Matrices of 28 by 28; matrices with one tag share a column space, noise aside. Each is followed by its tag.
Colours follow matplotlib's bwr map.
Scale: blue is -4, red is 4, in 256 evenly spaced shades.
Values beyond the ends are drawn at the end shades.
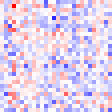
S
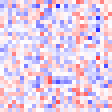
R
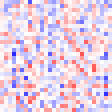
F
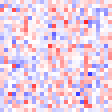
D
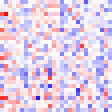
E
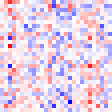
R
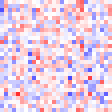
F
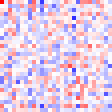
R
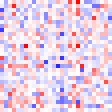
R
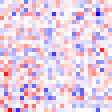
E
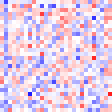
R
